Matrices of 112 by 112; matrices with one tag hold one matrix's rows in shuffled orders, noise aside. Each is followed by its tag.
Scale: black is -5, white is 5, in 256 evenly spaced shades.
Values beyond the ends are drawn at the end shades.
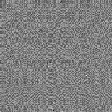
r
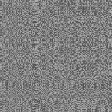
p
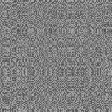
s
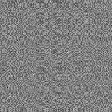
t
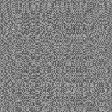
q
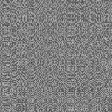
s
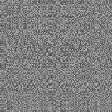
r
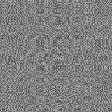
t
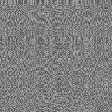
t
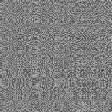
p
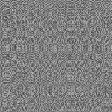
s
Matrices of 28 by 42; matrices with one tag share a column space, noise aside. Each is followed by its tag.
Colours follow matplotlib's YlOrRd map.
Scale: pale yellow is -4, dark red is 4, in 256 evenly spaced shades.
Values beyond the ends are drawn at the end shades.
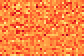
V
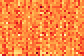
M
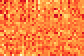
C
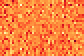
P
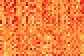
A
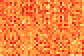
A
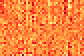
A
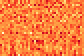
P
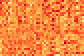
A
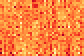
M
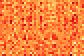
A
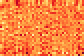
M
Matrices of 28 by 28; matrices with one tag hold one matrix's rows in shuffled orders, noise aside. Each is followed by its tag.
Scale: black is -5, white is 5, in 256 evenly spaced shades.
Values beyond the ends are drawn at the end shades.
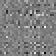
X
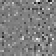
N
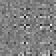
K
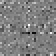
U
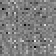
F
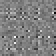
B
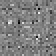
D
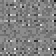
B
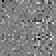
N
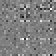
K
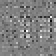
K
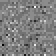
F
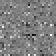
U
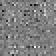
F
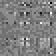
K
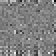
B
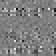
B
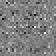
F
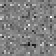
U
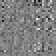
N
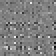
B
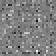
D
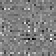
U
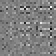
K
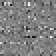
U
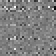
B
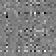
X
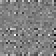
B
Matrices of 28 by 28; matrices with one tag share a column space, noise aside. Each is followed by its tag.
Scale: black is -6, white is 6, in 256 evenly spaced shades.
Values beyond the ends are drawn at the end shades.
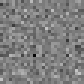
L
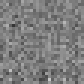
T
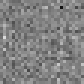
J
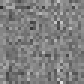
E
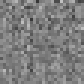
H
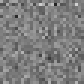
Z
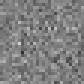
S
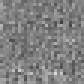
T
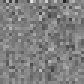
H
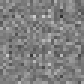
L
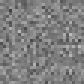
L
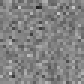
E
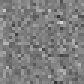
L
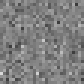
T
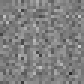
L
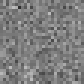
E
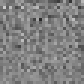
H
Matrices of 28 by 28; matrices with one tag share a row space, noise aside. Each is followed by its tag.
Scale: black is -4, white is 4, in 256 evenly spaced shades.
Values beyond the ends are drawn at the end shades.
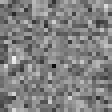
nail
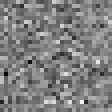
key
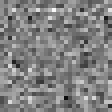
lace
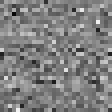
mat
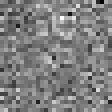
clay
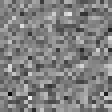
lace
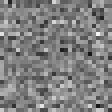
clay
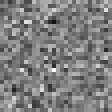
nail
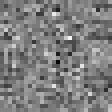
key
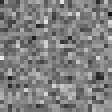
clay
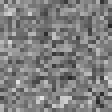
clay
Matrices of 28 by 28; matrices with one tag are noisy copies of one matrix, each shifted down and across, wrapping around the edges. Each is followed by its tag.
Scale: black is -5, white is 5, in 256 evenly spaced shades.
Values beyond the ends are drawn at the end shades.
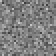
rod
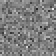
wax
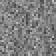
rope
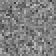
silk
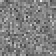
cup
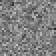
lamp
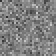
cup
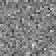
rod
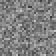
wax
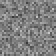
cup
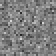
lamp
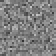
wax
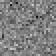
rope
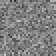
rod
